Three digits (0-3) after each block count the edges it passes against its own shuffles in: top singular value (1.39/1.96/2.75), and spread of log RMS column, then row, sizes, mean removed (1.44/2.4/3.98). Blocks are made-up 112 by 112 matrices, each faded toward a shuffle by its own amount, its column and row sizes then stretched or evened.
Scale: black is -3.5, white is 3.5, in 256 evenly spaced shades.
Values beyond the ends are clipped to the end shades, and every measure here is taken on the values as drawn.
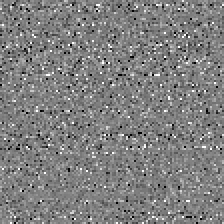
0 0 2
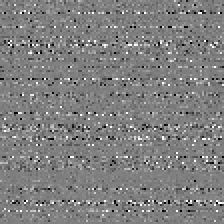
1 0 3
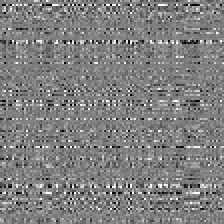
3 1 3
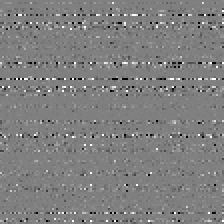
2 1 3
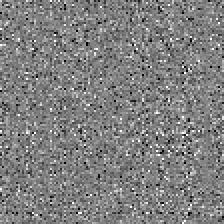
1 2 1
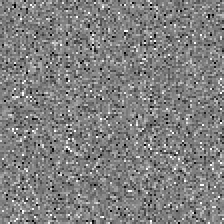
0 1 0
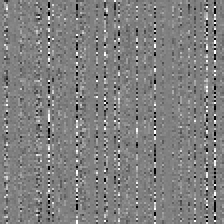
2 3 0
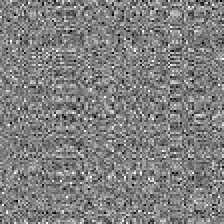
3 1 1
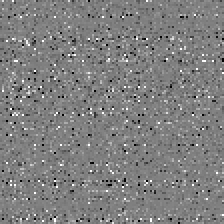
0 1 2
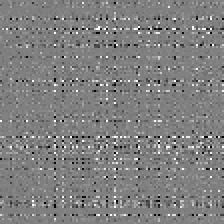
3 2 3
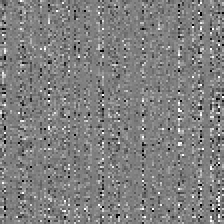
0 3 1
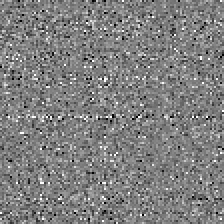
1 1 2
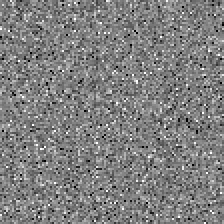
1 0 0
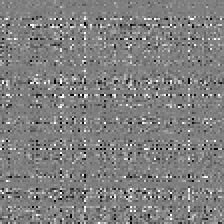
2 2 3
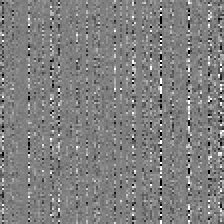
1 3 0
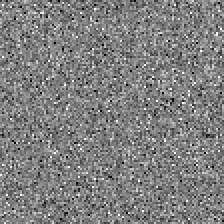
1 0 0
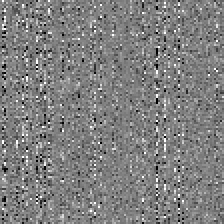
1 3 0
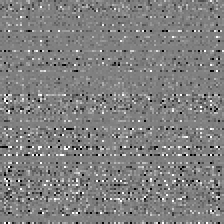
2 1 3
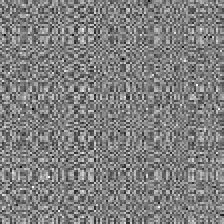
3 2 1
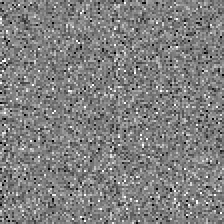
0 1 0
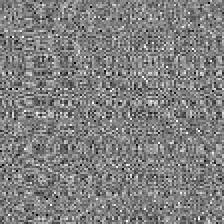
3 0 2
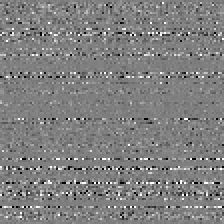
1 0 3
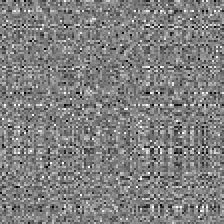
3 1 2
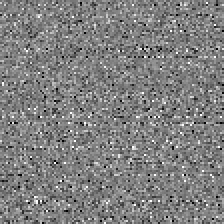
0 0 2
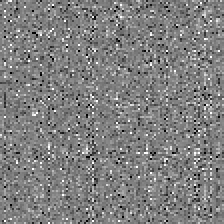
2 2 1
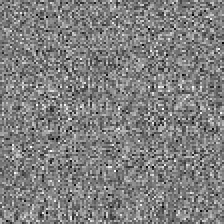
2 1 1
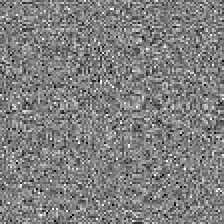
2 0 0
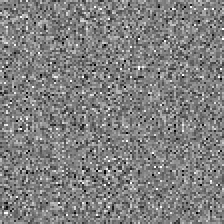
2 1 1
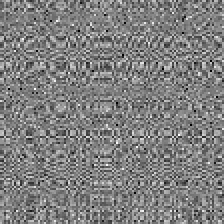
3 0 2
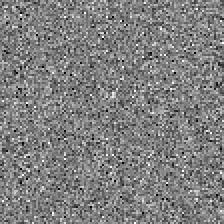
1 1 0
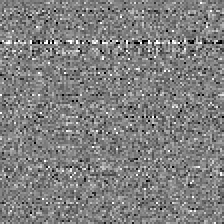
2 0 2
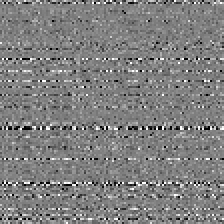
3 0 3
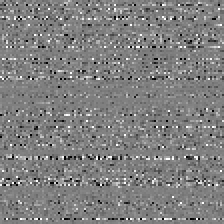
2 0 3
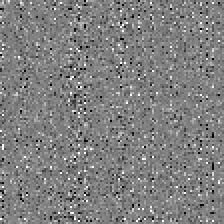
0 2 1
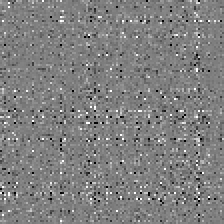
1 2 2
